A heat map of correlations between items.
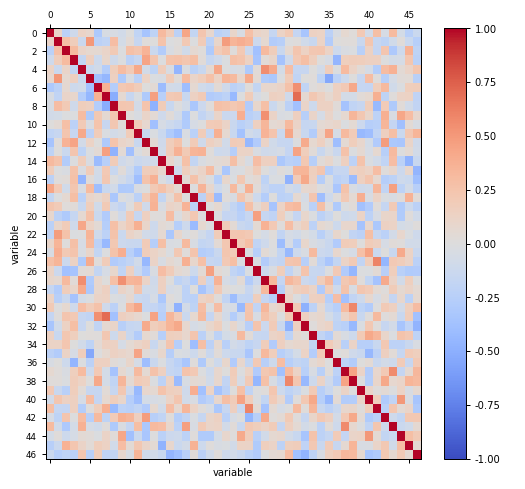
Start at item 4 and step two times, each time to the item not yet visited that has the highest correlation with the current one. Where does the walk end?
9
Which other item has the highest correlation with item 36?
29
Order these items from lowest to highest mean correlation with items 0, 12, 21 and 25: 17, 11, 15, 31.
11, 31, 15, 17
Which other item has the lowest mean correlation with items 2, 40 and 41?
46
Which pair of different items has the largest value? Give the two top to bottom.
7, 31
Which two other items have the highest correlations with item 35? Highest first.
11, 27
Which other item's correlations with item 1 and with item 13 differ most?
8
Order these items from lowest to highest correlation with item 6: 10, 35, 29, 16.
16, 35, 29, 10
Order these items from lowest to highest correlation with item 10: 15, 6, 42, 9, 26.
15, 9, 26, 6, 42
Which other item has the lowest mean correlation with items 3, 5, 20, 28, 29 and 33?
35
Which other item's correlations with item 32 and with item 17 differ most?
0
